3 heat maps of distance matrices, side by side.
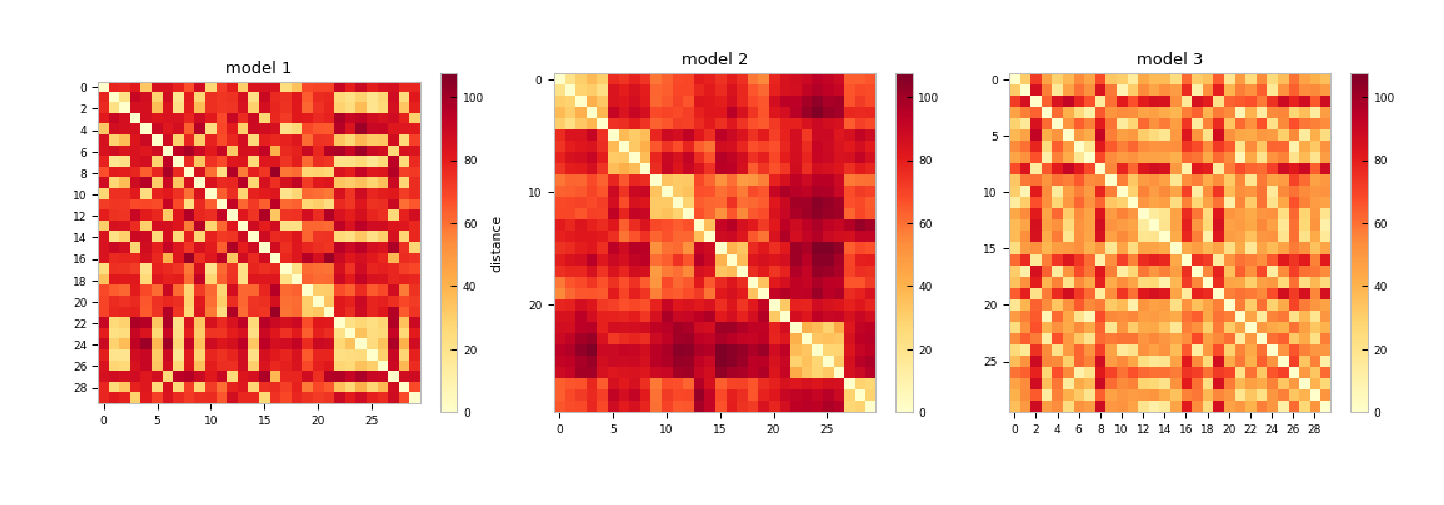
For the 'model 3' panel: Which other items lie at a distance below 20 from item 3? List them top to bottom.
7, 21, 23, 28
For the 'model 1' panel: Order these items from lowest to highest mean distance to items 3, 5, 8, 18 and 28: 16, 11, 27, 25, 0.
11, 25, 0, 16, 27
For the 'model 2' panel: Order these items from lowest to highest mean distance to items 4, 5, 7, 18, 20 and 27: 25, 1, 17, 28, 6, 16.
6, 1, 28, 17, 16, 25
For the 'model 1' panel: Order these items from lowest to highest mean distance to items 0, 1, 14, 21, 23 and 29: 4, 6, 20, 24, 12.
24, 20, 4, 12, 6
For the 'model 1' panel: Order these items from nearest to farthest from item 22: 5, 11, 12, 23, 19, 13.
23, 5, 19, 11, 12, 13
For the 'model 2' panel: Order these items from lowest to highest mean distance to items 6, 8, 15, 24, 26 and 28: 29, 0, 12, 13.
29, 0, 12, 13
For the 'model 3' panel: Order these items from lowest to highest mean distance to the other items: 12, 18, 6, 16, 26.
18, 12, 6, 26, 16
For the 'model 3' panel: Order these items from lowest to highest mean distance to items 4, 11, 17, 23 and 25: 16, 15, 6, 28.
15, 28, 6, 16
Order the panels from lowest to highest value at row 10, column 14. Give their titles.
model 3, model 2, model 1
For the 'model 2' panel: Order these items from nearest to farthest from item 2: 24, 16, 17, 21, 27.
27, 17, 16, 21, 24
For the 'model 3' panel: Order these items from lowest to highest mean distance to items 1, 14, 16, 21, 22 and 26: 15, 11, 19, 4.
15, 11, 4, 19
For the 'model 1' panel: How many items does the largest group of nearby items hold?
12
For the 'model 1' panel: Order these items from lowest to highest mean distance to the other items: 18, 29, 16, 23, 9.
23, 9, 18, 29, 16
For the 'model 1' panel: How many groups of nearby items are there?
5
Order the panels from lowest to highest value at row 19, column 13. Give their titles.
model 1, model 2, model 3
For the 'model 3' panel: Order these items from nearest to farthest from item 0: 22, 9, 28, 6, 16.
22, 9, 28, 6, 16
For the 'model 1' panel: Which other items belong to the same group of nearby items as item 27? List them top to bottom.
6, 12, 16
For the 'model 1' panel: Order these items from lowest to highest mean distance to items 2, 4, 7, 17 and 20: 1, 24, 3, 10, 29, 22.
10, 1, 22, 24, 29, 3
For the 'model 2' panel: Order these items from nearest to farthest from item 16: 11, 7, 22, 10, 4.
10, 11, 4, 7, 22
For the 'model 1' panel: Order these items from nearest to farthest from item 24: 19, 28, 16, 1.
1, 28, 19, 16
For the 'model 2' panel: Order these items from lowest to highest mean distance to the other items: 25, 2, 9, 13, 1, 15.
9, 1, 2, 15, 13, 25
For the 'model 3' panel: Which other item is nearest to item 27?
5
